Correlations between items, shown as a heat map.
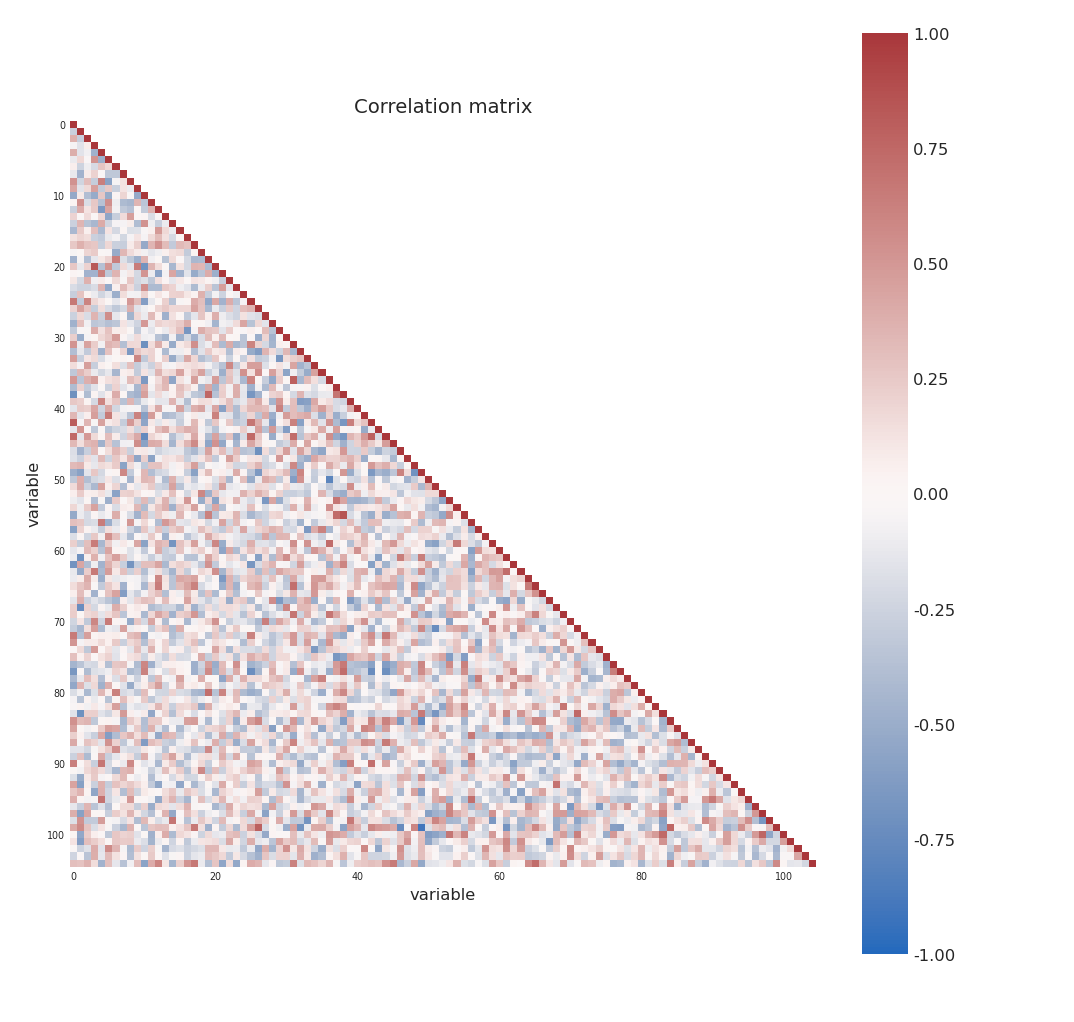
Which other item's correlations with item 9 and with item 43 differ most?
41
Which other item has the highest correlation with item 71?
83
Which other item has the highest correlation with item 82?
69
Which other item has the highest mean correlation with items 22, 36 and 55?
100
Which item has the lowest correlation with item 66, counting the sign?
7
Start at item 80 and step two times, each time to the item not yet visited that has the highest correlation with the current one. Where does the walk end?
38
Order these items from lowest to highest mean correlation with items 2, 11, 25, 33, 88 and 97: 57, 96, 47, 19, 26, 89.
89, 57, 19, 47, 26, 96
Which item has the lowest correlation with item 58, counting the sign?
13
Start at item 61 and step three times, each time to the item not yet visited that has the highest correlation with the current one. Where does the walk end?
20
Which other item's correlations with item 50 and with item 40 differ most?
36
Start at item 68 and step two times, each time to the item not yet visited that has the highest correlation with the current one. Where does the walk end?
30
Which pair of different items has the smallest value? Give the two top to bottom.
49, 99
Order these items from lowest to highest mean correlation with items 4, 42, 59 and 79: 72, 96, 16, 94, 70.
96, 16, 70, 94, 72
